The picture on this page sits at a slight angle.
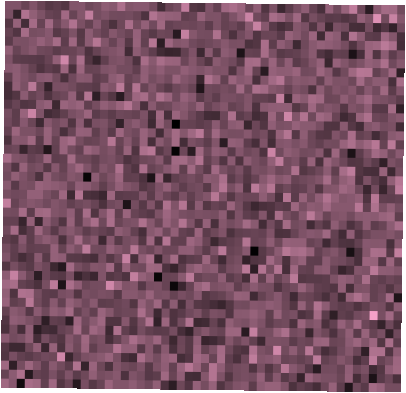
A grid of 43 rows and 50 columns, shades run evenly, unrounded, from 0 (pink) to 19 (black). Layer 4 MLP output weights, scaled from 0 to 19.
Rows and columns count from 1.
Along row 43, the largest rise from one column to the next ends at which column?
3
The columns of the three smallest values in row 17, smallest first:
34, 19, 18
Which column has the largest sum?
22
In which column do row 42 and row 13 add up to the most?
47
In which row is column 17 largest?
40
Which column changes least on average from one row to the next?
13
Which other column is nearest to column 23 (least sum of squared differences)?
42
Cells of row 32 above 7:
43
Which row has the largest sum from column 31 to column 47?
6
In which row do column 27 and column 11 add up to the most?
20
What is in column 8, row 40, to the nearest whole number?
3
